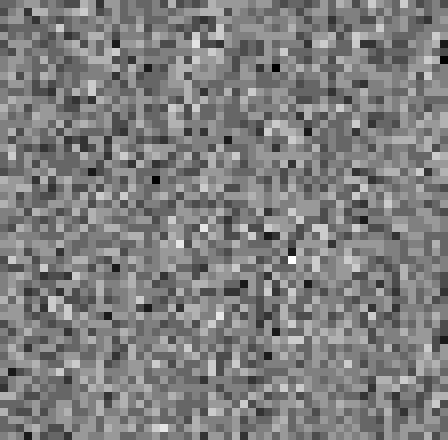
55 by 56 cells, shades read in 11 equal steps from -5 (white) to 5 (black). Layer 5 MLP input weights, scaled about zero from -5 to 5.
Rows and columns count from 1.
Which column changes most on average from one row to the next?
26
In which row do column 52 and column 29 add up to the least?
12
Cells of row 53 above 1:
3
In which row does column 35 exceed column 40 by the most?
9
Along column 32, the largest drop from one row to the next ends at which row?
30
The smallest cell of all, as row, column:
33, 37
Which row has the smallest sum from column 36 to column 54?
43
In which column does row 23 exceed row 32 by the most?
20
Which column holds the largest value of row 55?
4
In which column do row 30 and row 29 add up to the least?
41
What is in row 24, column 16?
1
